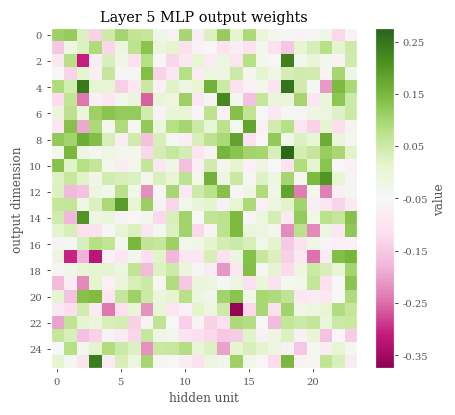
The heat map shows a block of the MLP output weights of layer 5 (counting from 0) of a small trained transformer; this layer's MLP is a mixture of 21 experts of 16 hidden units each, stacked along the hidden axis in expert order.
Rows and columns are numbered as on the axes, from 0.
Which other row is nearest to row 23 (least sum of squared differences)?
2
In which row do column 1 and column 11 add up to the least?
17
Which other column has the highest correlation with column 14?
4
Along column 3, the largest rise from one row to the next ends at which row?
18
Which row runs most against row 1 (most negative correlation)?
12
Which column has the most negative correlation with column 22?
5
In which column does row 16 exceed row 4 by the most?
6
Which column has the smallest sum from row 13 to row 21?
1
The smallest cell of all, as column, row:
14, 21
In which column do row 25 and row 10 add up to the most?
3
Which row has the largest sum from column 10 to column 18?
9
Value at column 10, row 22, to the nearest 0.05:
-0.15
